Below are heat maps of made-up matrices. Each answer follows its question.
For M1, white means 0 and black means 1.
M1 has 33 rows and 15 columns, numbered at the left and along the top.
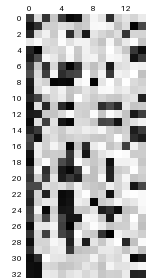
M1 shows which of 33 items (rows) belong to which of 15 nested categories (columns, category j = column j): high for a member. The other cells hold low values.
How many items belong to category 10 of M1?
12
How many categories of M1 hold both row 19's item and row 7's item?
6
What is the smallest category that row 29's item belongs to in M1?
5
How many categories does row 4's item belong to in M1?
4
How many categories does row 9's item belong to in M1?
1
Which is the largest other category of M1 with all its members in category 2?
6
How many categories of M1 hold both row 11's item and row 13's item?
7
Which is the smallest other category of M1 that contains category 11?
9
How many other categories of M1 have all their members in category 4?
7
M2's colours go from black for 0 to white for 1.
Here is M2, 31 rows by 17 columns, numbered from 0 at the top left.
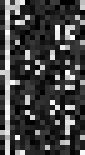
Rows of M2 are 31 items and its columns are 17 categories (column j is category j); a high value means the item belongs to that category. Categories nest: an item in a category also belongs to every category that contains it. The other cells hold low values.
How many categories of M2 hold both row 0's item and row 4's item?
4
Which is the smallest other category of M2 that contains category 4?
16
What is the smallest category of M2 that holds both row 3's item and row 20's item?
5
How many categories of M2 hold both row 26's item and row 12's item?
3
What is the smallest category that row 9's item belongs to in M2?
12
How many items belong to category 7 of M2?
3
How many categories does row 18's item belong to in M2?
1
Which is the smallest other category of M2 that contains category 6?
13
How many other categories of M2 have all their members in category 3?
3
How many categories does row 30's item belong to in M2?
4
